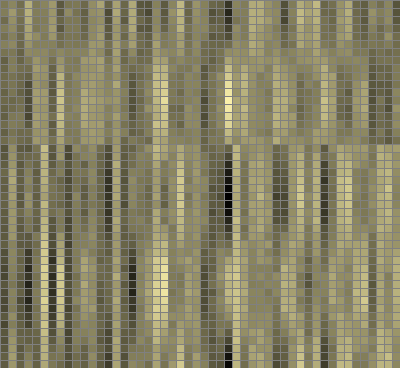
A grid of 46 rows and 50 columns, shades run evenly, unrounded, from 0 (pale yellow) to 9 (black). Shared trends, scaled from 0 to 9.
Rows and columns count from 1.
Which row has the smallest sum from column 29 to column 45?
13
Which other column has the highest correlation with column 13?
9
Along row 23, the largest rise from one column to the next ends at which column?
41
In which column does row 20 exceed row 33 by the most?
29
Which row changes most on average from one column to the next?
25
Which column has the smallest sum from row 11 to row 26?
20
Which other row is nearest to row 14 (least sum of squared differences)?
12
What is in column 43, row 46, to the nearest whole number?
2
